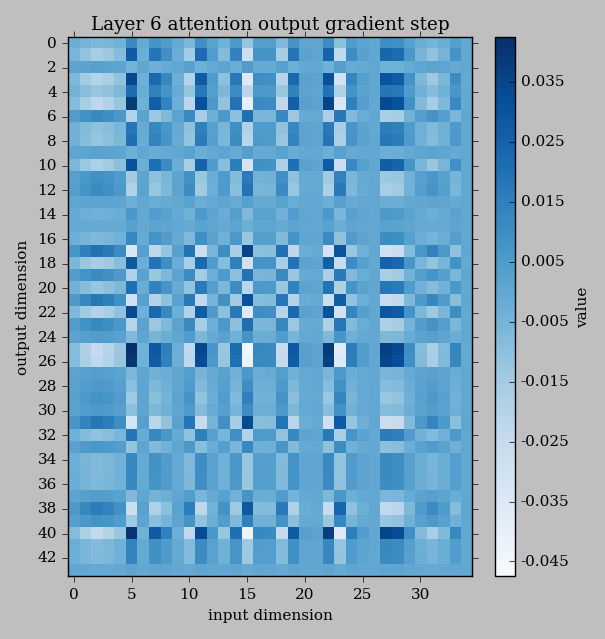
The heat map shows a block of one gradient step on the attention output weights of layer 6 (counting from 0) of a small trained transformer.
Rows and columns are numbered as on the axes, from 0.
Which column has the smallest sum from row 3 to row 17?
15
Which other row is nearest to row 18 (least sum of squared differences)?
1
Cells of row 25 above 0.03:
5
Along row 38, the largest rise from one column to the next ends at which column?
23
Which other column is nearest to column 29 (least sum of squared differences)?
17
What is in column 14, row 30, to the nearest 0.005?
-0.005
